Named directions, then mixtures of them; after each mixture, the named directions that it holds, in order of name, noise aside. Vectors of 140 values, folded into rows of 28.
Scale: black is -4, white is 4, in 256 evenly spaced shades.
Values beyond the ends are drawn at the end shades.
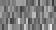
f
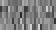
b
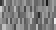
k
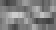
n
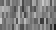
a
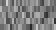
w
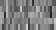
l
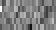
b, w.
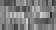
f, l, n.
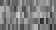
a, l, n.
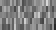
a, k.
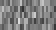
a, f.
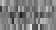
b, n, w.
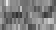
l, n, w.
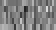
b, k.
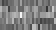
b, n.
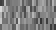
a, k.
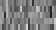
l.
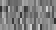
b.
